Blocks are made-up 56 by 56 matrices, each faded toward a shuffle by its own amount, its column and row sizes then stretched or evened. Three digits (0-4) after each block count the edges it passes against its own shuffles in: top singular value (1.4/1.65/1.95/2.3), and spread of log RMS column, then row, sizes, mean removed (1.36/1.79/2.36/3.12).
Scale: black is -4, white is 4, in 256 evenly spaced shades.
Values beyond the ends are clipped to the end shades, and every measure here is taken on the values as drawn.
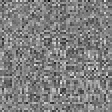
3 1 2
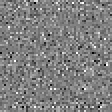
2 0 2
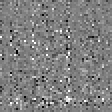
0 3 2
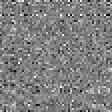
3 1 3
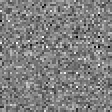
1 1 2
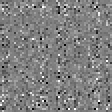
1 3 2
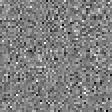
3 0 0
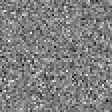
0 0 0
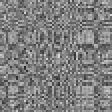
4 0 0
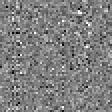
2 2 1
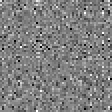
3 2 1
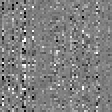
2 4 1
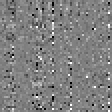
2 3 1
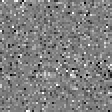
0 0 1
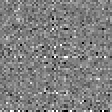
3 1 2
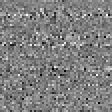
0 0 3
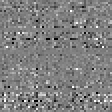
1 1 4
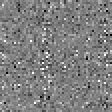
1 2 1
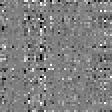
3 3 3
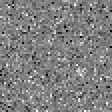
0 0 0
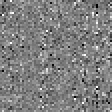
0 3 0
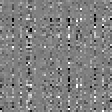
3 4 2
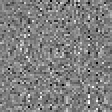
2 2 0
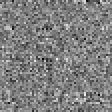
2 0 2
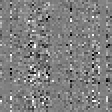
0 4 2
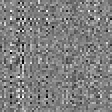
4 3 2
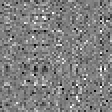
3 2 0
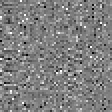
3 2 0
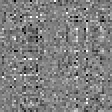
3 3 2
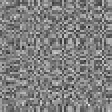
4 2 0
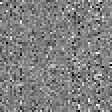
2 3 1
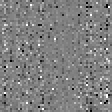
0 3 1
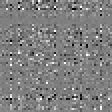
1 3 4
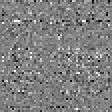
0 2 3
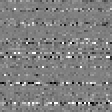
3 0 4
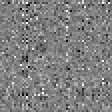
3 2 1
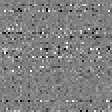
0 1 3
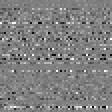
1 0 4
